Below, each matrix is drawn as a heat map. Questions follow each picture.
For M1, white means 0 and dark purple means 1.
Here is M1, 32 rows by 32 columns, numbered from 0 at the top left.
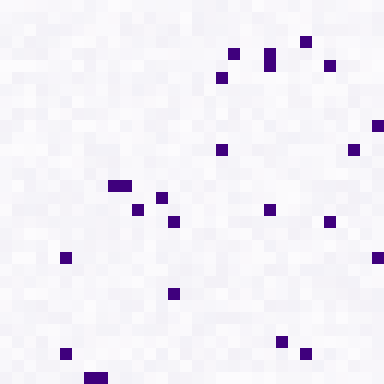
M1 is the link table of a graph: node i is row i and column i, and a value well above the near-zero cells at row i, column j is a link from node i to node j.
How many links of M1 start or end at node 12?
2
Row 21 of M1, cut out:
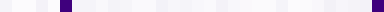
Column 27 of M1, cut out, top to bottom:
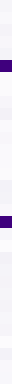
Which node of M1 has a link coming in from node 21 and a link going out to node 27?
node 5
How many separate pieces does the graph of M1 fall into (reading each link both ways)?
9
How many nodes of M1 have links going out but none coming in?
10
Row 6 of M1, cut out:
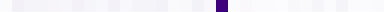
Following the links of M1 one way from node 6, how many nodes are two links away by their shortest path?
2
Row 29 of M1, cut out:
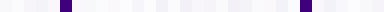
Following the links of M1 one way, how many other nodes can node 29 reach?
4
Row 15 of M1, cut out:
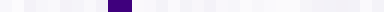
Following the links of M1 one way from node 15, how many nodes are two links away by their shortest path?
1
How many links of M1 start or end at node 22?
3
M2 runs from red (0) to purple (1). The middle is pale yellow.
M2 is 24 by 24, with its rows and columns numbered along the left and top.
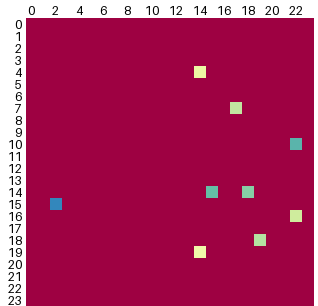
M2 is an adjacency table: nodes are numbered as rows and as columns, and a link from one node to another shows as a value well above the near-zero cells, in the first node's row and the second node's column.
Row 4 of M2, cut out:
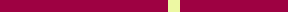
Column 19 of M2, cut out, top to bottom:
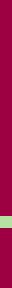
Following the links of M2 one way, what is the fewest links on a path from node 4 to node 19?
3
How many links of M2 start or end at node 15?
2
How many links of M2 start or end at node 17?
1
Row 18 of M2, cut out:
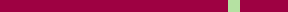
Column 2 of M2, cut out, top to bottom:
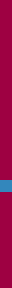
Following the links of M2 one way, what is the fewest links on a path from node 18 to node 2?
4
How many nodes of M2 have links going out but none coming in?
4
